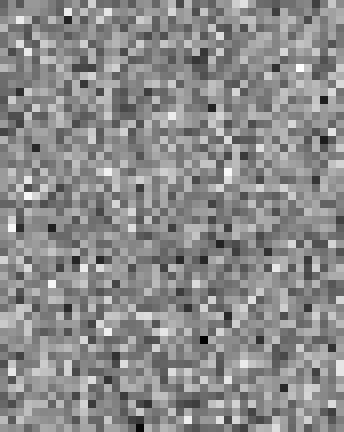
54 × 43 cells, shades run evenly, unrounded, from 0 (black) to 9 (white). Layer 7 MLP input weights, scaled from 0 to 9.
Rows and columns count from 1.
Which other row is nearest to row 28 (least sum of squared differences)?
37
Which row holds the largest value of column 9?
2
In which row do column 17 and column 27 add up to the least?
14
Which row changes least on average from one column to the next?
30
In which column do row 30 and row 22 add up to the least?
33
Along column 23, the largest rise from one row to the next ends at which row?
34
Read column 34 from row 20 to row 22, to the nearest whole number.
6 4 6
